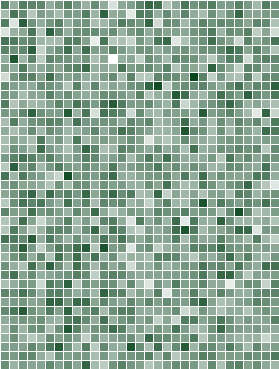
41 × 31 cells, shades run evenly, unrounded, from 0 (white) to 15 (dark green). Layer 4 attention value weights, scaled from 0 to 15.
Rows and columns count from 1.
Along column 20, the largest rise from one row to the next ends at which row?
37
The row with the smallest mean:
16
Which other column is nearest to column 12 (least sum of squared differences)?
25
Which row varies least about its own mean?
40
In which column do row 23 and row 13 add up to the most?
23
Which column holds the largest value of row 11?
20
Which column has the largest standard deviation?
21
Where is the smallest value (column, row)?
13, 7
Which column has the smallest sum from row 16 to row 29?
15
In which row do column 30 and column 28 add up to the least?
38
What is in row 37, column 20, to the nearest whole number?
11
